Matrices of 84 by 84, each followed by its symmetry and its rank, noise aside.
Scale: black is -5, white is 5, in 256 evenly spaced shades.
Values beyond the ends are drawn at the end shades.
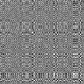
symmetric, rank two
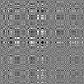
symmetric, rank two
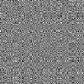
antisymmetric, rank four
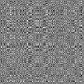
no symmetry, rank three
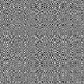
antisymmetric, rank four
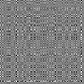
no symmetry, rank two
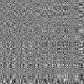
no symmetry, rank four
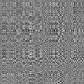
antisymmetric, rank four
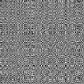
no symmetry, rank three
